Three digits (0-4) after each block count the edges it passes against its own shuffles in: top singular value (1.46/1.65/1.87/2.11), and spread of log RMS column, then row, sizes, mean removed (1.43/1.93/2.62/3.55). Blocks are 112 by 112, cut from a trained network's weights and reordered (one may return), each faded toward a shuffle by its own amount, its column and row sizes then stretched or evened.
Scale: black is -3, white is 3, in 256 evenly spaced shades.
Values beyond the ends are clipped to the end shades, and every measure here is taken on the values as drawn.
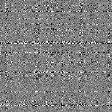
4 3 4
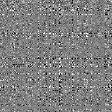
0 4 4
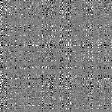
3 4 4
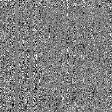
1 4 2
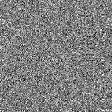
3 0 1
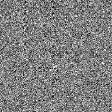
2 2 0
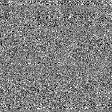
1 0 3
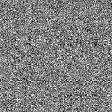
4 0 2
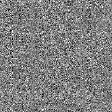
2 3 1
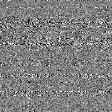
1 1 4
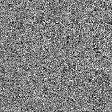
0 1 1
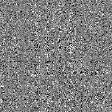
0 3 2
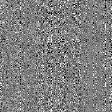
3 4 2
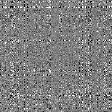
4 4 3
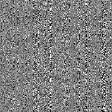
2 4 0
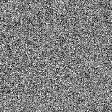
0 1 0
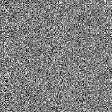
4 3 0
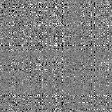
2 4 4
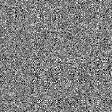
4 2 2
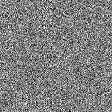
4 1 0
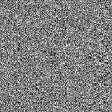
4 3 0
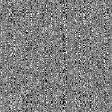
3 4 0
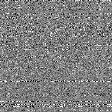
2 1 4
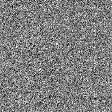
1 2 0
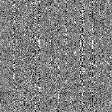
3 4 0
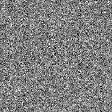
0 2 0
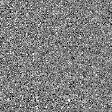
0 2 2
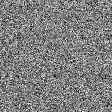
2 0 0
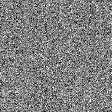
1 2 0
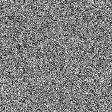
1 1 1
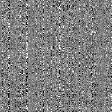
3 4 1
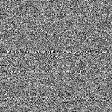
4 0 2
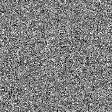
0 1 1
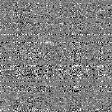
0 3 4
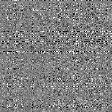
2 3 4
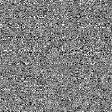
1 1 3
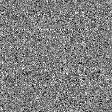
0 1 2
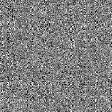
3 3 1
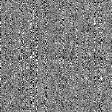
2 4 1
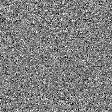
0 0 2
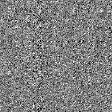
3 3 2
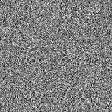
4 0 0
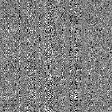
3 4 1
